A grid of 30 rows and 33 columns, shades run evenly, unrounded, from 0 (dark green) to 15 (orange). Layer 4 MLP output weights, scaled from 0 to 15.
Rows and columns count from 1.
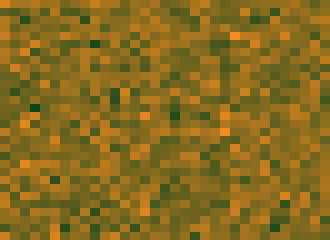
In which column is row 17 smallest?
10
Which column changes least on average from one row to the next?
30
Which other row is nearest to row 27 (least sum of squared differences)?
19
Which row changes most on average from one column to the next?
29
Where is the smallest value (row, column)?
14, 4
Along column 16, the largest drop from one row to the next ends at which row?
26
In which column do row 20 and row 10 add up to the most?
20
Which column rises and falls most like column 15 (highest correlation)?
24
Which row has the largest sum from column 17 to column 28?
17
